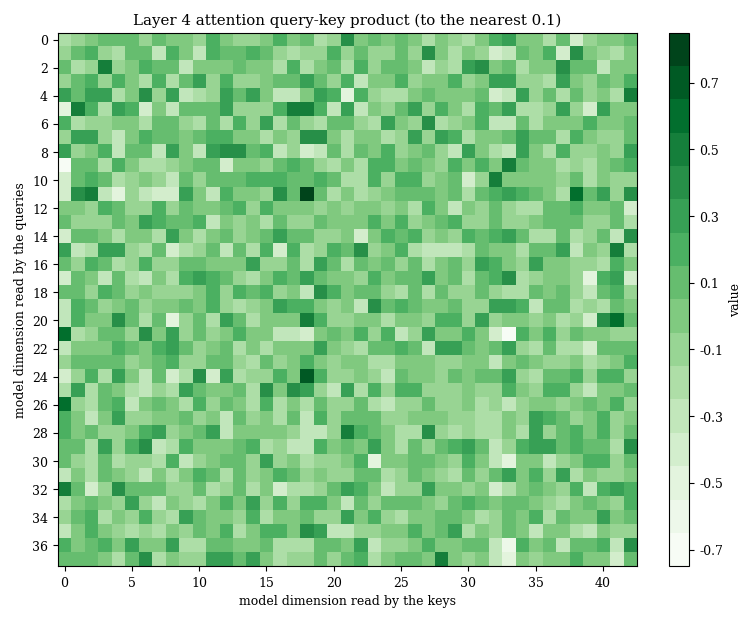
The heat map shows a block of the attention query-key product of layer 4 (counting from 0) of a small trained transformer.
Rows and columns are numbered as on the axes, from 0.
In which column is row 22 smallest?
39
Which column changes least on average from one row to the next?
5
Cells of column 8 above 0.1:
9
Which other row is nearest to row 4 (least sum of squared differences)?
36
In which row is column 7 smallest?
11
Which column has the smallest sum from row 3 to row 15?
0
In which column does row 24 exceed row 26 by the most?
18
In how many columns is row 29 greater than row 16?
20
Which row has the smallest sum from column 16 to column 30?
26
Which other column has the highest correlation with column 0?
22
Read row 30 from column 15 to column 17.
0.3 -0.1 0
